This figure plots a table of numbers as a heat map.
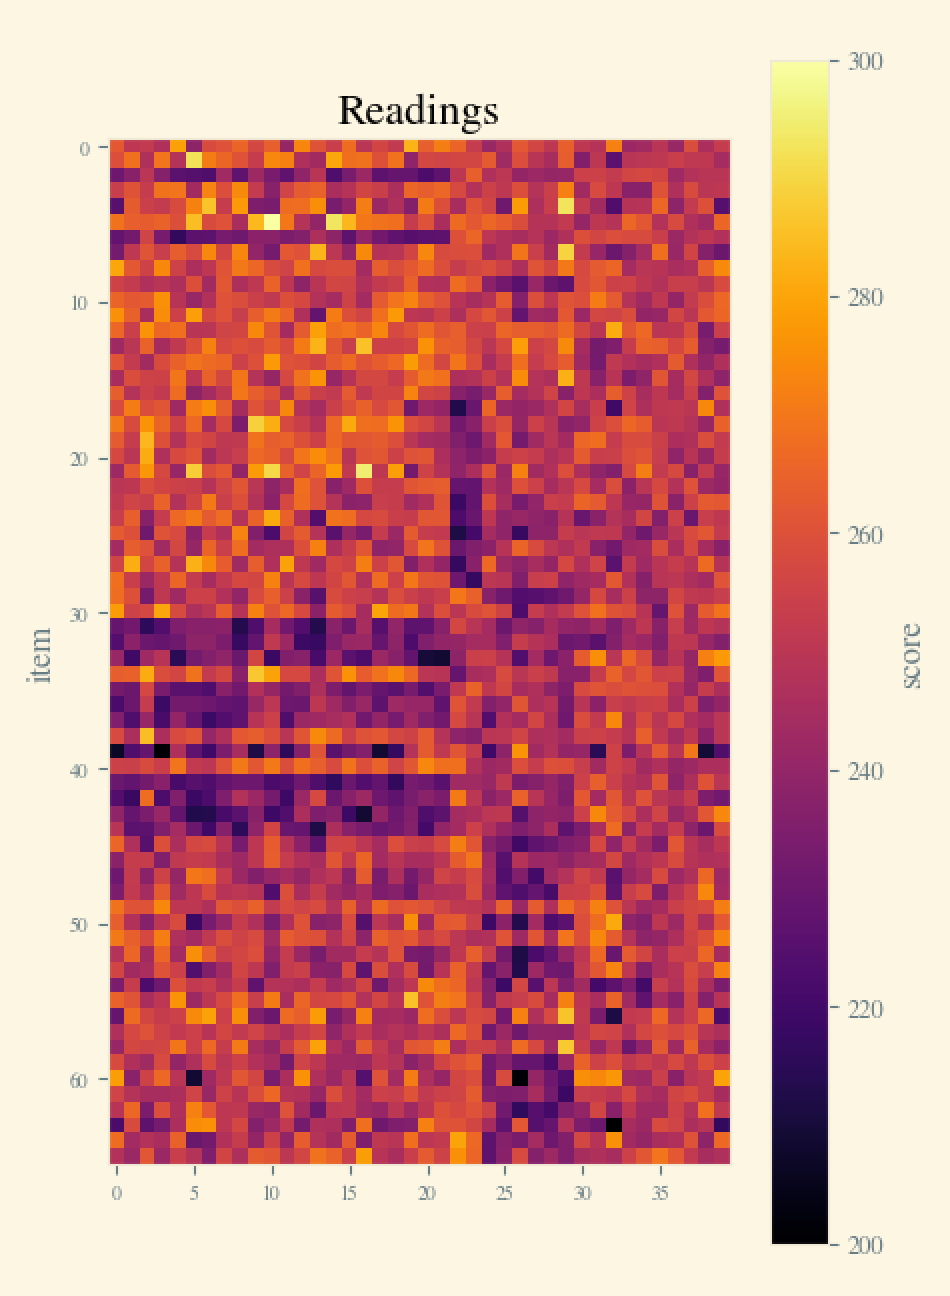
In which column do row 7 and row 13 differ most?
10
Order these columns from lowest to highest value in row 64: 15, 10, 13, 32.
13, 10, 15, 32
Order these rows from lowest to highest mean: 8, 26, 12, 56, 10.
26, 56, 10, 8, 12
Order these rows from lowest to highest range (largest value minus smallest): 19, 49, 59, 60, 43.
49, 59, 19, 43, 60
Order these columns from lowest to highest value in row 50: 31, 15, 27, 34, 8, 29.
29, 34, 27, 8, 15, 31
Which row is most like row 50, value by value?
53
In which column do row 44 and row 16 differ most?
8
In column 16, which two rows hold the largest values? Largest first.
21, 13
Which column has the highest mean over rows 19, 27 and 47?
5
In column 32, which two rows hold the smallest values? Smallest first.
63, 56
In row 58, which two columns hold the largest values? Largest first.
29, 13
